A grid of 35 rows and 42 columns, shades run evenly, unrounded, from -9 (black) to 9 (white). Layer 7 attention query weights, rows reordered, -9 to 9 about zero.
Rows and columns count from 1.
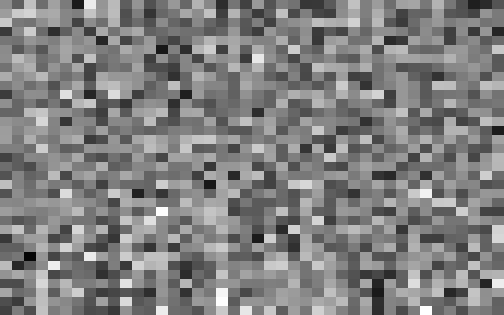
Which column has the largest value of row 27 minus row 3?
23
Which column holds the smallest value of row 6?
14
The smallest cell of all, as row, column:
29, 3
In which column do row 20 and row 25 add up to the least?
36
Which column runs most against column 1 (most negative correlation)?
11
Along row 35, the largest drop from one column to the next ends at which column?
37
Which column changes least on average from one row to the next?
19
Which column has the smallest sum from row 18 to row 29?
22
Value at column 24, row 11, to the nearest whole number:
1
